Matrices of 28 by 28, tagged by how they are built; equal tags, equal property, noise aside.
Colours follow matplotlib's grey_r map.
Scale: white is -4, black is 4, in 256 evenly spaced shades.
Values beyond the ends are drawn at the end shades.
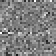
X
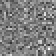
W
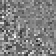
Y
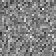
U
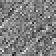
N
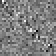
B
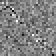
B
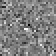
B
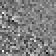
Y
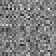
W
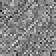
N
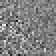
Y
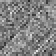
N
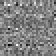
W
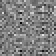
W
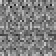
U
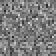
U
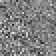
Y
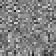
W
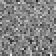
U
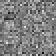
W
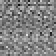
U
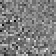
Y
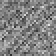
N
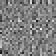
W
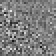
Y
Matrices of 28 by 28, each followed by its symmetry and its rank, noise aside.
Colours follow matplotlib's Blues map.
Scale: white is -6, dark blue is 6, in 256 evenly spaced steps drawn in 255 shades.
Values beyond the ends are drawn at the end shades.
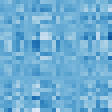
antisymmetric, rank two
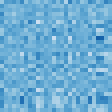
no symmetry, rank three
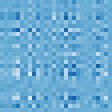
no symmetry, rank two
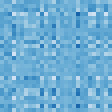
no symmetry, rank two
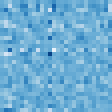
antisymmetric, rank four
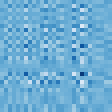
no symmetry, rank two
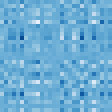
antisymmetric, rank two
